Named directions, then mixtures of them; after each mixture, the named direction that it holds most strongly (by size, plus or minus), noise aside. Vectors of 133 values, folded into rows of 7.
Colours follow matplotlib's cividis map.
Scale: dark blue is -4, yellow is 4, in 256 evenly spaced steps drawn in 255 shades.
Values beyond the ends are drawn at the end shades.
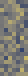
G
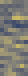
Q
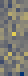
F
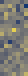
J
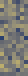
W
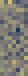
W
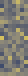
W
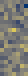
J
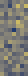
J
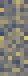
W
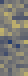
Q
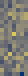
F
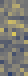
Q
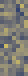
G
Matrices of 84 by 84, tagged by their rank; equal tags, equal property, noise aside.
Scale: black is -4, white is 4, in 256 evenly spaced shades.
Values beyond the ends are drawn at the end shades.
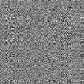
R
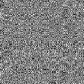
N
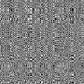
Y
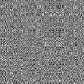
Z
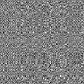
Z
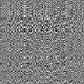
Y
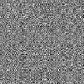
N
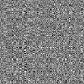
Z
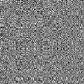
Z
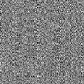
N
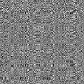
N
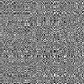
Z
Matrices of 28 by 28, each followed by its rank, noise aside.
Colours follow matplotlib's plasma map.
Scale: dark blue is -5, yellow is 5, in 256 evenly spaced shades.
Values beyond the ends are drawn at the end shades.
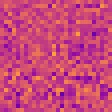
six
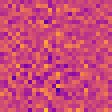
six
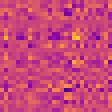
three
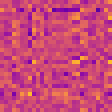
three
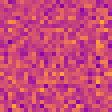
six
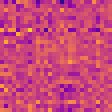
four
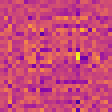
four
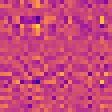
three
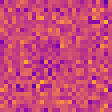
six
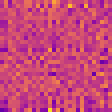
four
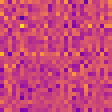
four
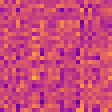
three
